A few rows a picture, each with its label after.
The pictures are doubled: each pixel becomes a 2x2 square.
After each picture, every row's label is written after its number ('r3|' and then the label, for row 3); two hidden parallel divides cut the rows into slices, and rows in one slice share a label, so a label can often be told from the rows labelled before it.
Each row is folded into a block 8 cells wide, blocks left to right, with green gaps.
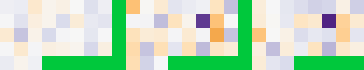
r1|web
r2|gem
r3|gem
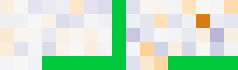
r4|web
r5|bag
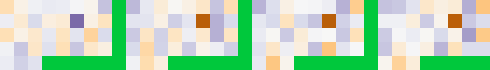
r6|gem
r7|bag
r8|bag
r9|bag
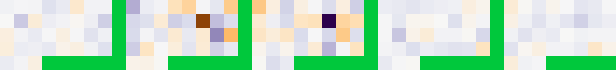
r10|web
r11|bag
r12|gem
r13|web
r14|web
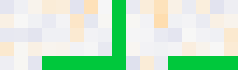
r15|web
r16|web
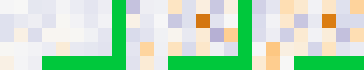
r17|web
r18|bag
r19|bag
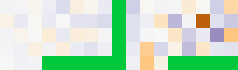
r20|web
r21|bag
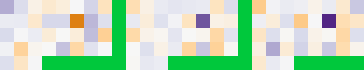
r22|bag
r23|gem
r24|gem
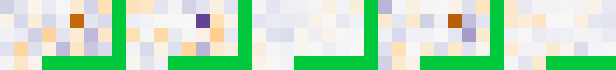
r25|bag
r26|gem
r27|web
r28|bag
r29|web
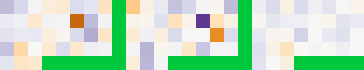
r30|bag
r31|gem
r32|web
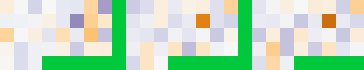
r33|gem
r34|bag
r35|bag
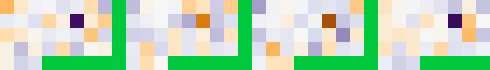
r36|gem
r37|bag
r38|bag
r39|gem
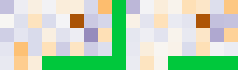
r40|bag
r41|bag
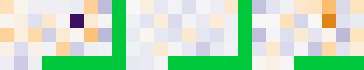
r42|gem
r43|web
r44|bag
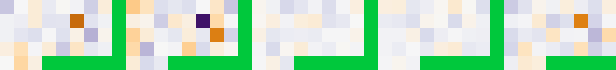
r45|bag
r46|gem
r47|web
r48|web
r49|bag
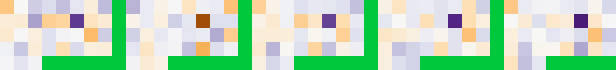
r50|gem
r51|bag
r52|gem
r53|gem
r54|gem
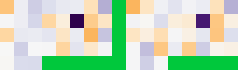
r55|gem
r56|gem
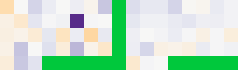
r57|gem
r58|web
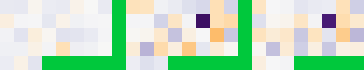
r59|web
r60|gem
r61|gem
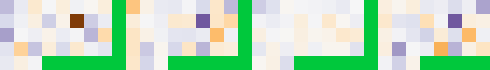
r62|bag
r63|gem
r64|web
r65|gem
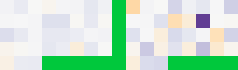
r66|web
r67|gem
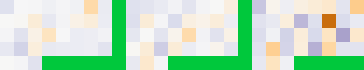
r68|web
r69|web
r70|bag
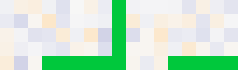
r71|web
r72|web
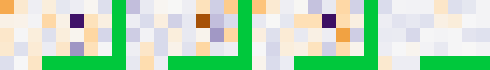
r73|gem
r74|bag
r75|gem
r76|web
